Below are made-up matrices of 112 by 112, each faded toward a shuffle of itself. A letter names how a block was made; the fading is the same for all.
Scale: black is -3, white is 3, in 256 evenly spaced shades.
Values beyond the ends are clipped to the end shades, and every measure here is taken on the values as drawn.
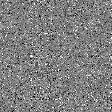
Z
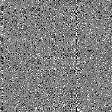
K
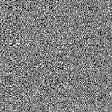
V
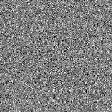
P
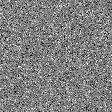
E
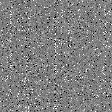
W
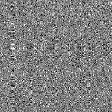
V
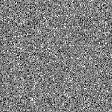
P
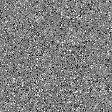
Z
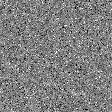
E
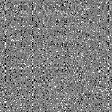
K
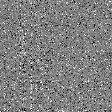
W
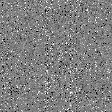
W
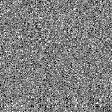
P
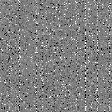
K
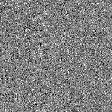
P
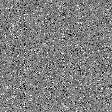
Z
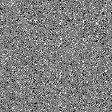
Z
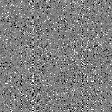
K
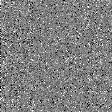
Z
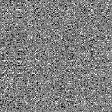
V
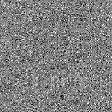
V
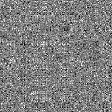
V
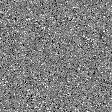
E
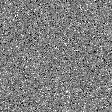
E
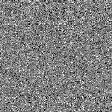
P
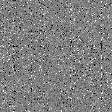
W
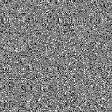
V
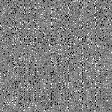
K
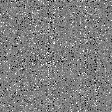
W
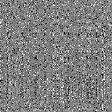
K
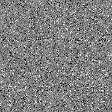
Z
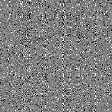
K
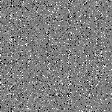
W
